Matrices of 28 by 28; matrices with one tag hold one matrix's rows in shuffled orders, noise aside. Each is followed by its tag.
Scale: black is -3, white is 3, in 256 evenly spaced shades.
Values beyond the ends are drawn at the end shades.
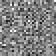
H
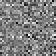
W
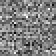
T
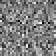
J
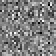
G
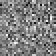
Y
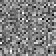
J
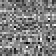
T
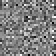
W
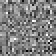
Y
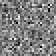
G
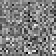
W
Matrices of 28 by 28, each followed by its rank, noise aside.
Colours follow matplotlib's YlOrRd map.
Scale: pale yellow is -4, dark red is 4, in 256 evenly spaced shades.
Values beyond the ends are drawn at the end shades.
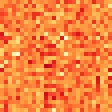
seven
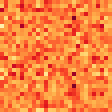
seven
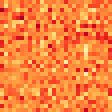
six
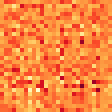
five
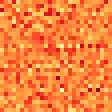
seven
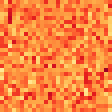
seven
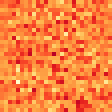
six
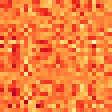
five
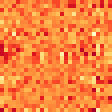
four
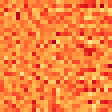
seven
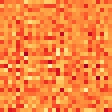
five
